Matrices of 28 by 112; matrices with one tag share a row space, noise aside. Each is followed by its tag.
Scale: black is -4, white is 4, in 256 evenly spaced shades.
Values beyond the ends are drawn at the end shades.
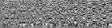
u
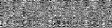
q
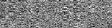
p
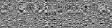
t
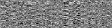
p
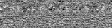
q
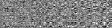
u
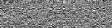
q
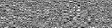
p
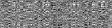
t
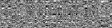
t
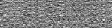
q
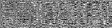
u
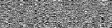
t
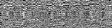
q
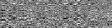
p
